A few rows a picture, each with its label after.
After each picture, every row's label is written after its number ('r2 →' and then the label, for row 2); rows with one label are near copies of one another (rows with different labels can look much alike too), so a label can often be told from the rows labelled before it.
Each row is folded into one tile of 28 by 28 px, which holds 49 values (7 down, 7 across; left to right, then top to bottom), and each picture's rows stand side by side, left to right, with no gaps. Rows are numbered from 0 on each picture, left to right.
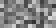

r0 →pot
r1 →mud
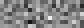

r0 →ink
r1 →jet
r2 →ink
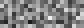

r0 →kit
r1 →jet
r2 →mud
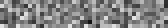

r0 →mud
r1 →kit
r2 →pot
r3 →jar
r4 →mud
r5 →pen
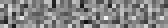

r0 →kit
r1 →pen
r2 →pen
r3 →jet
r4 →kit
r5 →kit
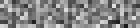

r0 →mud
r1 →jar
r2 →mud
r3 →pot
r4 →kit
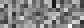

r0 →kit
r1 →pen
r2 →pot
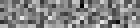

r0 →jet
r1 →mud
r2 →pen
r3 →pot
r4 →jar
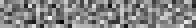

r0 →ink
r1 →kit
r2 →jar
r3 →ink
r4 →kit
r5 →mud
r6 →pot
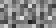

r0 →kit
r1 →kit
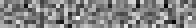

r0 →ink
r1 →mud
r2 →kit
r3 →ink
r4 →pen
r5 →pen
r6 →jar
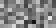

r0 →pot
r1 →jar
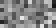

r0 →jet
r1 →pen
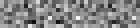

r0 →ink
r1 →jar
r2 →jet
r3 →ink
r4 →jet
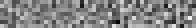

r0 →mud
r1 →ink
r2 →pen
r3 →ink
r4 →jar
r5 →ink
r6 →kit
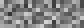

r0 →ink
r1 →pot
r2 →pot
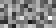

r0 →kit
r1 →jet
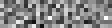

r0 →pot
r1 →kit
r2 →kit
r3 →jet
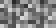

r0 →mud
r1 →mud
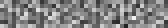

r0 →mud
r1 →mud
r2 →pot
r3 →mud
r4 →kit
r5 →pot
